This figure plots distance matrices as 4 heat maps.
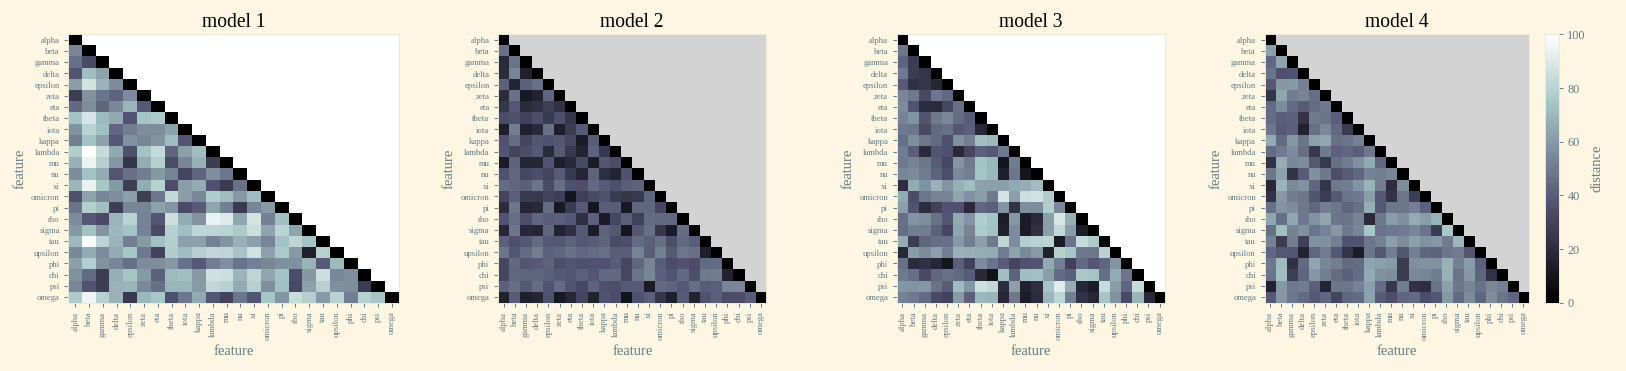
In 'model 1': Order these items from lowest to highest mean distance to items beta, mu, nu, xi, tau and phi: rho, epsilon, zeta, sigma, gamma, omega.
epsilon, omega, zeta, gamma, rho, sigma
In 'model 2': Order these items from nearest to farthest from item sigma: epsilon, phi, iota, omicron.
iota, omicron, phi, epsilon
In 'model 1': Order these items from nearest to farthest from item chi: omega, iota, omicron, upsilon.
upsilon, omicron, iota, omega
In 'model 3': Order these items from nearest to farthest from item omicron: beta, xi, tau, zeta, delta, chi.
tau, beta, chi, delta, zeta, xi
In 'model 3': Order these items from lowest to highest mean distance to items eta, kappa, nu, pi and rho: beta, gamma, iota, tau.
gamma, beta, iota, tau
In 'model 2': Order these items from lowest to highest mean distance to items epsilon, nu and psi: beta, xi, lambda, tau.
lambda, xi, beta, tau
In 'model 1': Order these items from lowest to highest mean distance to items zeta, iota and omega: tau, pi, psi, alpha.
pi, alpha, tau, psi
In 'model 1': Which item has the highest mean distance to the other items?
beta
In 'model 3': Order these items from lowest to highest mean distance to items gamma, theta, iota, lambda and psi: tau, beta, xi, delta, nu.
delta, beta, nu, tau, xi
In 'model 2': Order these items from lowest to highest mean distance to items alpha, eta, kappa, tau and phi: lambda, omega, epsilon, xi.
omega, lambda, epsilon, xi
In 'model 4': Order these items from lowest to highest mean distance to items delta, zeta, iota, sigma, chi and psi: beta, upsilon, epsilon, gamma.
upsilon, gamma, epsilon, beta
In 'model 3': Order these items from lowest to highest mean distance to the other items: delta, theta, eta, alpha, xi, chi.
delta, eta, alpha, chi, theta, xi
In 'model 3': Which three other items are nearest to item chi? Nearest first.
iota, theta, gamma
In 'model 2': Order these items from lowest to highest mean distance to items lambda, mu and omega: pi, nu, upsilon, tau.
pi, nu, tau, upsilon
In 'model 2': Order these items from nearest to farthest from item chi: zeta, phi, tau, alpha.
phi, alpha, zeta, tau
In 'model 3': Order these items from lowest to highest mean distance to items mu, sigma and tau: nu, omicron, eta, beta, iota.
nu, beta, eta, omicron, iota
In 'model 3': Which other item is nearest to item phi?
epsilon
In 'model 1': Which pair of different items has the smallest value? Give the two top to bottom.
sigma, upsilon
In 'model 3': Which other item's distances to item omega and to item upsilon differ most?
xi
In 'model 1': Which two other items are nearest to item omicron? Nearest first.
zeta, alpha
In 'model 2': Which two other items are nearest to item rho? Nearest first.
kappa, theta
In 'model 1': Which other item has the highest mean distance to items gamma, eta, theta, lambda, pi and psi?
tau
